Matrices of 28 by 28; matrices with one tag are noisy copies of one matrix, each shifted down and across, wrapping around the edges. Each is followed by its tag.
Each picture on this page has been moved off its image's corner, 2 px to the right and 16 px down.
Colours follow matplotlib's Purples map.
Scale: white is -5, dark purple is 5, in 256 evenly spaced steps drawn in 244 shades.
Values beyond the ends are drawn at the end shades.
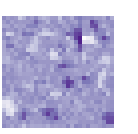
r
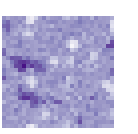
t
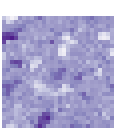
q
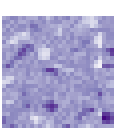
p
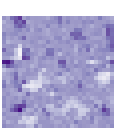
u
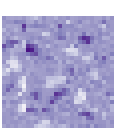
p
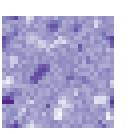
q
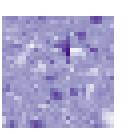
r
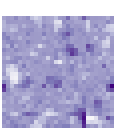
r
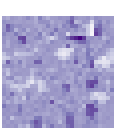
u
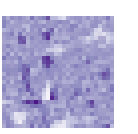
u
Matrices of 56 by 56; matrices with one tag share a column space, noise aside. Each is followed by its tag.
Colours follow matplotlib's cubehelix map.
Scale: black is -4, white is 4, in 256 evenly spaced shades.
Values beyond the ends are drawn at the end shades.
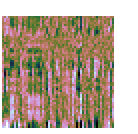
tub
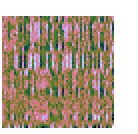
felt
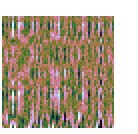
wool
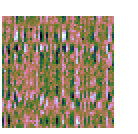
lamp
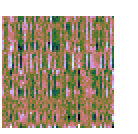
felt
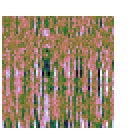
tub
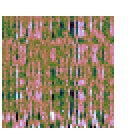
wool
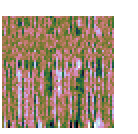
tub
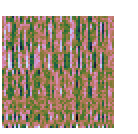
felt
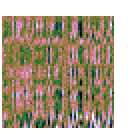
wool
